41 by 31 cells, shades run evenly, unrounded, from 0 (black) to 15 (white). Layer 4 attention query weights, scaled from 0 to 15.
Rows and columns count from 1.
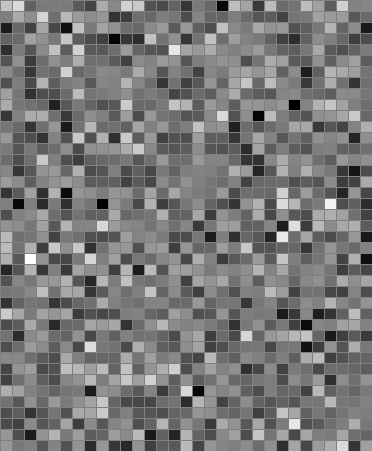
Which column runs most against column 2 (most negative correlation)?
24
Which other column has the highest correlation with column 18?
15
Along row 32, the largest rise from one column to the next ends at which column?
8
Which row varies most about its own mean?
19
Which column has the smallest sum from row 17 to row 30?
31
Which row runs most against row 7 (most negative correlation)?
18
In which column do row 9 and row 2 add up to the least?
16
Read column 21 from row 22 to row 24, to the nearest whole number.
6 12 6
